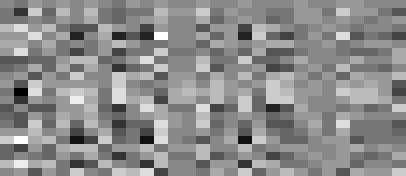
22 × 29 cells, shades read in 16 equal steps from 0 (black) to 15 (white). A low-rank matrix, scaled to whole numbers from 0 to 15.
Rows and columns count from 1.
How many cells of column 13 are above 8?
8
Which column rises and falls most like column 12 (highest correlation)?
19
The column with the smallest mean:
9
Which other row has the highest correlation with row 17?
5
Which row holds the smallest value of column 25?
22
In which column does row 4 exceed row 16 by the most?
2
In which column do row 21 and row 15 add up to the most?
12
